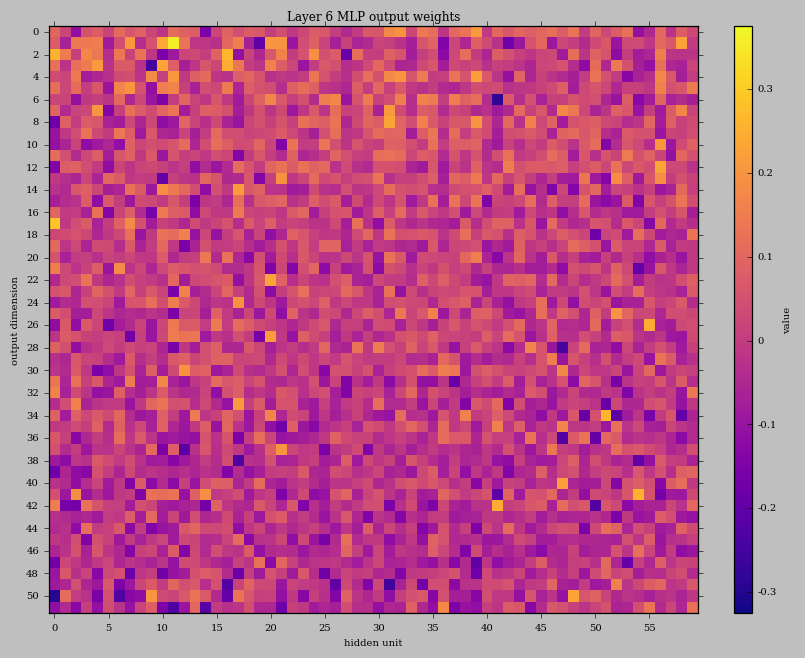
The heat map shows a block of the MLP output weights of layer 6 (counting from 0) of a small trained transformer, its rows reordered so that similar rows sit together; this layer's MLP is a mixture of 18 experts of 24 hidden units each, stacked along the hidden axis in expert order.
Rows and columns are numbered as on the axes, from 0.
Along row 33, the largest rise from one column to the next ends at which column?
17
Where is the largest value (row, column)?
1, 11
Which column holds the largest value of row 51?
36
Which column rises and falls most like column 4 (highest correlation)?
16
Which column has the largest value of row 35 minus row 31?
52
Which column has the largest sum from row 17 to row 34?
0
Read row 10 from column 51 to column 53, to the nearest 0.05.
-0.15 -0.05 0.05
